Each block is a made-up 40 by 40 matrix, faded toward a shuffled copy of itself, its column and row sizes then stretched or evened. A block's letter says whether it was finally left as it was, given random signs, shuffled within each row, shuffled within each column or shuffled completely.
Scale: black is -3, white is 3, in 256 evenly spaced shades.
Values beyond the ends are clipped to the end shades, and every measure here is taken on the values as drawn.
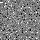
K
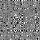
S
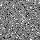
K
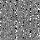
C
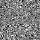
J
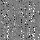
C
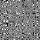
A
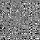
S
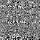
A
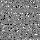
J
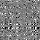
S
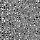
C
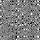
S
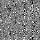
C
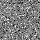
K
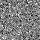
K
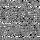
J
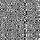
S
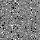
C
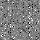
C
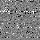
J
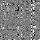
A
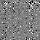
A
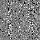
C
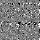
A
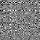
S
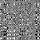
S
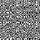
S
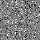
C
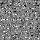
J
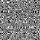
S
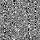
C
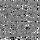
A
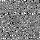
J
